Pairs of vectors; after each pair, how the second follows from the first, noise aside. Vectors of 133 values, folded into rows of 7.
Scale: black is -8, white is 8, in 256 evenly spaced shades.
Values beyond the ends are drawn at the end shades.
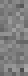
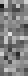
reversed, negated, scaled up.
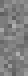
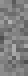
reversed.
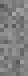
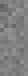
shrunk.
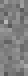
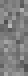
negated.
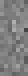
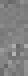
reversed, partly zeroed.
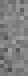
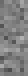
sign-scrambled.
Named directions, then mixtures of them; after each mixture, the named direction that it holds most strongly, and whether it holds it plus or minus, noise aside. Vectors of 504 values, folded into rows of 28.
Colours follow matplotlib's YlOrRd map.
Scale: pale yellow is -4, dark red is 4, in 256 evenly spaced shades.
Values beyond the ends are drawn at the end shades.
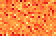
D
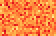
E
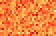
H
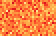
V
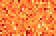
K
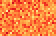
V, plus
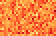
H, minus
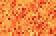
H, minus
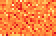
D, minus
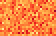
H, minus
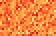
H, plus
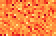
D, plus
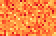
D, plus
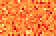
K, minus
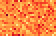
D, plus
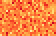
V, plus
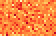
D, minus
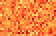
H, minus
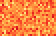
E, minus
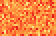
E, minus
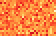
H, plus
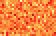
D, minus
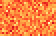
V, plus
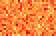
K, plus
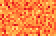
E, plus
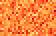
H, minus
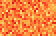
V, plus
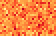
K, minus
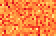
E, plus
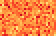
E, plus
